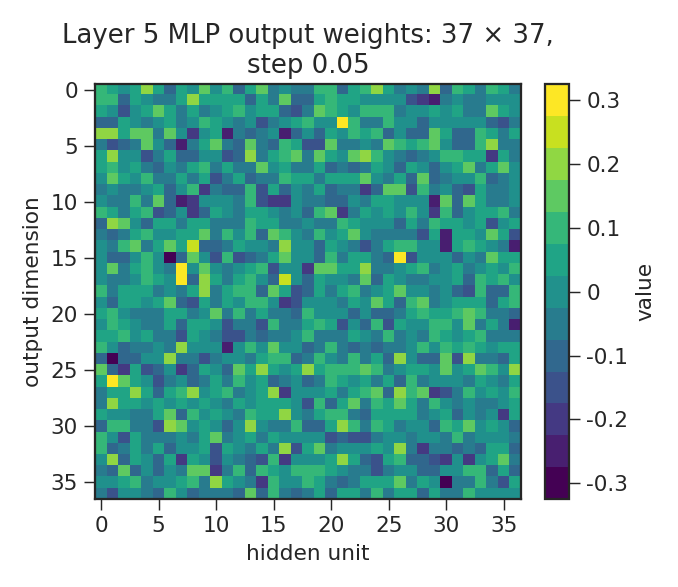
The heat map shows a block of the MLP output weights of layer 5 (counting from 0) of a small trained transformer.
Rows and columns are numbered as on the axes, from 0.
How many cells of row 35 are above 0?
16
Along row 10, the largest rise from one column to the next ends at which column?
30
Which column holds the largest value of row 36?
13
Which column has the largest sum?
26
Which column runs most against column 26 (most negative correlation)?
31
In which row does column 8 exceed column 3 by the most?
34
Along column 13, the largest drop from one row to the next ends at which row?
7
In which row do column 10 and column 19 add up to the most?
35
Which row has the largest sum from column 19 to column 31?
25
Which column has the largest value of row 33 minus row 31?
21
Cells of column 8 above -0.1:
28
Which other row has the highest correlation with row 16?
17
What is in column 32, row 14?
0.1
